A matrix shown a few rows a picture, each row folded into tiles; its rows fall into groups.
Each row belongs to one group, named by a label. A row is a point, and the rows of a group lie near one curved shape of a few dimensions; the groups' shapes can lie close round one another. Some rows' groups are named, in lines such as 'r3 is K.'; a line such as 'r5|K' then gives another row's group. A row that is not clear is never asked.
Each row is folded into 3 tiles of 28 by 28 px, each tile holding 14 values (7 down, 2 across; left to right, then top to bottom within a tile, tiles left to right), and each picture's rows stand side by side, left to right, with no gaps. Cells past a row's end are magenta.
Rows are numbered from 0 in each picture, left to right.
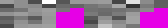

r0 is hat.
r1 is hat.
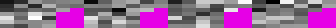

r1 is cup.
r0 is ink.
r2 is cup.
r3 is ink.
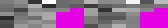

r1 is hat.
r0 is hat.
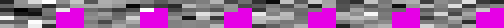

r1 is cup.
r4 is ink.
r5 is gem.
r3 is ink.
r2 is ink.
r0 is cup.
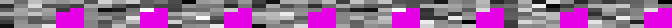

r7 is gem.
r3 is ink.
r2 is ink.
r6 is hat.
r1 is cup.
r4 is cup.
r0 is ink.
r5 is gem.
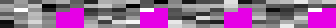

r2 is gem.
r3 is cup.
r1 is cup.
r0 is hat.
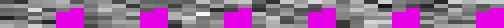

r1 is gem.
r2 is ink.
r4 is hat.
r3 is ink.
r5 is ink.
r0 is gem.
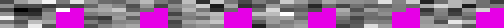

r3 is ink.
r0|cup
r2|hat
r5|cup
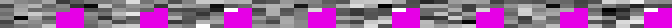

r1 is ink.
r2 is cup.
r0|ink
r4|cup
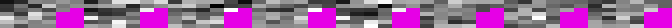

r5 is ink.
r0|ink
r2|cup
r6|ink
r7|ink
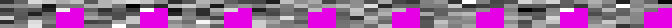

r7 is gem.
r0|cup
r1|cup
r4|gem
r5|hat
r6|cup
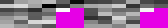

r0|cup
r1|gem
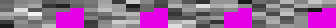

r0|ink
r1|hat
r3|ink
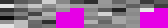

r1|cup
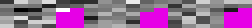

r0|cup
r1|gem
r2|ink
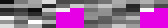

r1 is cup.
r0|cup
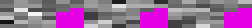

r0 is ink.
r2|hat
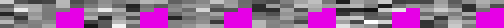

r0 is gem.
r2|gem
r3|ink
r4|cup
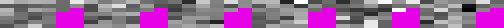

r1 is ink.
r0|hat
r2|ink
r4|cup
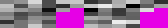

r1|cup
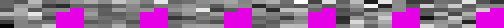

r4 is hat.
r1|hat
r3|hat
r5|gem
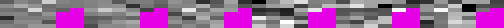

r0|gem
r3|cup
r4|cup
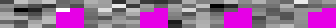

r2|hat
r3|hat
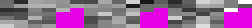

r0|ink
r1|gem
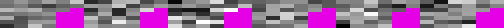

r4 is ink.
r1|cup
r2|cup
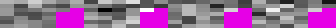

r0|hat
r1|cup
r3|gem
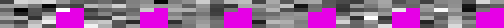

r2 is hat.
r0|cup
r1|gem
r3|hat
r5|hat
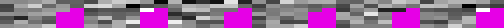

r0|ink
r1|cup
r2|gem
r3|ink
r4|ink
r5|cup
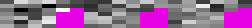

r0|cup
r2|hat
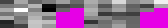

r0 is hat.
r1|hat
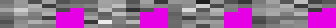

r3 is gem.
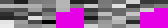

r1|gem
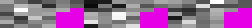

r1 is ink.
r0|gem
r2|hat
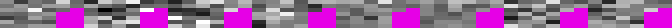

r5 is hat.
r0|gem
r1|cup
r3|ink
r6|gem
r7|ink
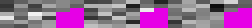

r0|ink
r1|gem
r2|hat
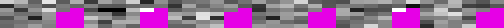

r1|cup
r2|ink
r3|ink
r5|ink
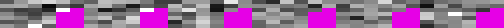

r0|cup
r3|ink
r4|ink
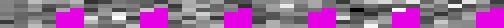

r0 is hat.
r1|ink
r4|cup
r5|hat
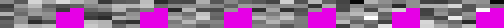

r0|ink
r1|gem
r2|ink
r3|ink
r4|ink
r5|gem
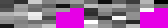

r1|gem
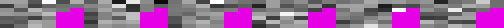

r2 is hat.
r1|hat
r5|gem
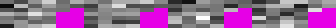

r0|ink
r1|ink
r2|ink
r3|cup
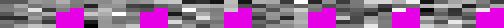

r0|gem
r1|ink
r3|hat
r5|cup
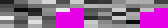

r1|gem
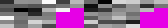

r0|cup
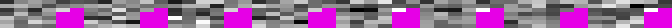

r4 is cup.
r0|cup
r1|gem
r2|cup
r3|gem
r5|cup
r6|hat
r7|cup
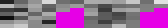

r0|gem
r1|hat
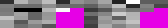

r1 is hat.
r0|cup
